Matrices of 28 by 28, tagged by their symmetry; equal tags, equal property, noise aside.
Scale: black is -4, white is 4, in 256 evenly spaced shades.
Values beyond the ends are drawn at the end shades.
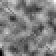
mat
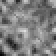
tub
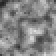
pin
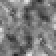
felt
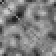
pin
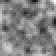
tub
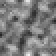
felt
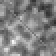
tub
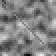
mat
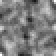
felt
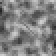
felt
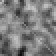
mat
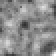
pin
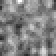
mat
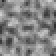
felt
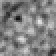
pin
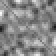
felt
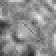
tub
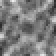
felt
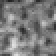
mat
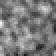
mat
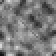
tub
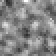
mat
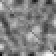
mat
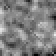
mat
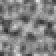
felt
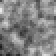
tub
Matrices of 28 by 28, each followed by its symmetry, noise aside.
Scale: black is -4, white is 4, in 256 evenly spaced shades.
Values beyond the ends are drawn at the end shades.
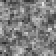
antisymmetric.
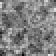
symmetric across the other diagonal.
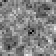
symmetric.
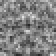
mirrored left to right.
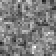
symmetric.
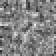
symmetric.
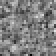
antisymmetric.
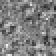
antisymmetric.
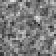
symmetric across the other diagonal.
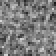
same after a half turn.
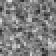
antisymmetric.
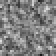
antisymmetric.
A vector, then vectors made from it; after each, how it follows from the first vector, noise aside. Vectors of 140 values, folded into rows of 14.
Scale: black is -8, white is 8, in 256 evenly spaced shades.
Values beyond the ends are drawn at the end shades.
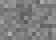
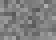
reversed.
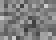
reversed, scaled up.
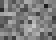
reversed, negated, scaled up.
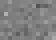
wrapped around, partly zeroed.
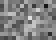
reversed, negated, scaled up.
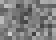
scaled up.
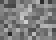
negated, scaled up.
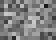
reversed, negated, scaled up.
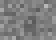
reversed.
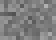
reversed.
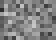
reversed, negated, scaled up.
